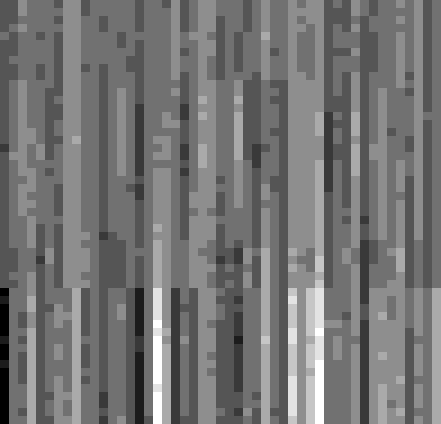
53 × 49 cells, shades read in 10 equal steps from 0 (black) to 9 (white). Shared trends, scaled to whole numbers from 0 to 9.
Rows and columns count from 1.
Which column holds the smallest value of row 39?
1
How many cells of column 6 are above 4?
2
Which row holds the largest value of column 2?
20
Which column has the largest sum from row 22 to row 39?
36
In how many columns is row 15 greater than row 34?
15
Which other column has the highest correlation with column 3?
27
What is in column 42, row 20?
5
